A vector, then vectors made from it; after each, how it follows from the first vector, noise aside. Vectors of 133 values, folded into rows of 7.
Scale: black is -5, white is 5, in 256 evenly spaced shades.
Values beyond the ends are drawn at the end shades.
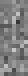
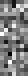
reversed, scaled up.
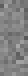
wrapped around, negated, shrunk.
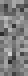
reversed, negated.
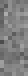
wrapped around, negated, shrunk.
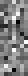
scaled up.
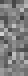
reversed.
